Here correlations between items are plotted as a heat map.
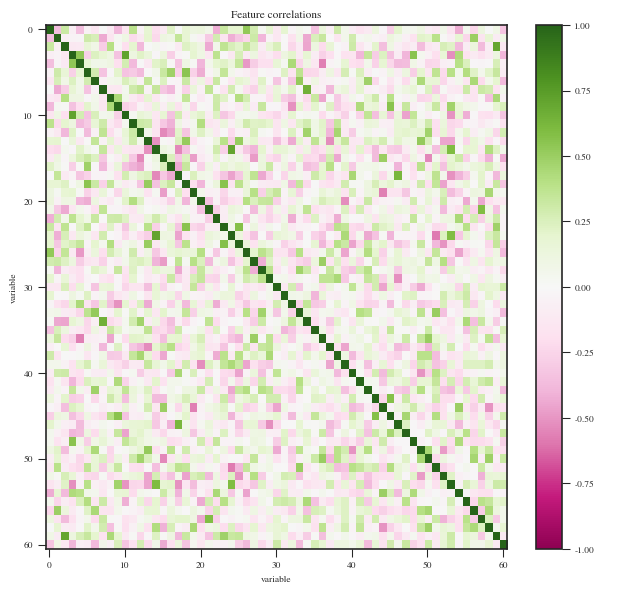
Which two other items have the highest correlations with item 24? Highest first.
14, 53
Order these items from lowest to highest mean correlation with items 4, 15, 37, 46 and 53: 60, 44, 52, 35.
35, 60, 52, 44
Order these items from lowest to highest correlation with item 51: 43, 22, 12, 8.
12, 22, 8, 43
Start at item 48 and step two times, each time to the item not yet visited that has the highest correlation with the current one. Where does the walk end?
10
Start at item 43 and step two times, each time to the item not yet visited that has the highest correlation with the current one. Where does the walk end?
9
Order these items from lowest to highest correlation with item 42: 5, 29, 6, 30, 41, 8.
30, 5, 41, 8, 29, 6
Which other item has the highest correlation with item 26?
0
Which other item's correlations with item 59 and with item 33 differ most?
2
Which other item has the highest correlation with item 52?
27
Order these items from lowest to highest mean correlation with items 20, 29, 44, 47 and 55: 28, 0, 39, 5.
39, 5, 0, 28
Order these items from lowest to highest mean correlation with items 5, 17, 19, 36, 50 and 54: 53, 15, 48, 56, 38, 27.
15, 53, 48, 38, 56, 27
